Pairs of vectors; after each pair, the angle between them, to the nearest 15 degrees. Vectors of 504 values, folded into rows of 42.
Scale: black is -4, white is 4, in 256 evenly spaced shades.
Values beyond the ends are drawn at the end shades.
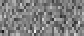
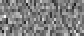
60 degrees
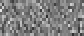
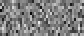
150 degrees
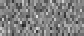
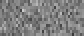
90 degrees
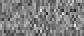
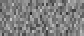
60 degrees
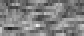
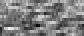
165 degrees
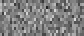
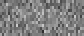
75 degrees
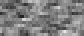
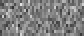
90 degrees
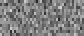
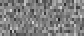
30 degrees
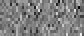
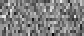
90 degrees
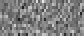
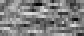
90 degrees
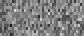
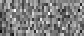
45 degrees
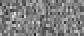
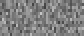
105 degrees
